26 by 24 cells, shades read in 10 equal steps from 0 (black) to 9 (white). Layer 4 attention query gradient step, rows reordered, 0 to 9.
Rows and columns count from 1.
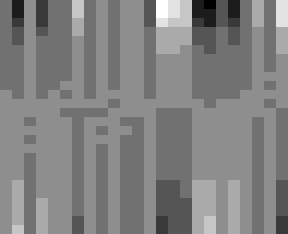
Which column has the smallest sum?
18
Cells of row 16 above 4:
15
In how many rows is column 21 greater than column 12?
13
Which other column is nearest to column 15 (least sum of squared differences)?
24
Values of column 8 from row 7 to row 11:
4 4 4 4 4
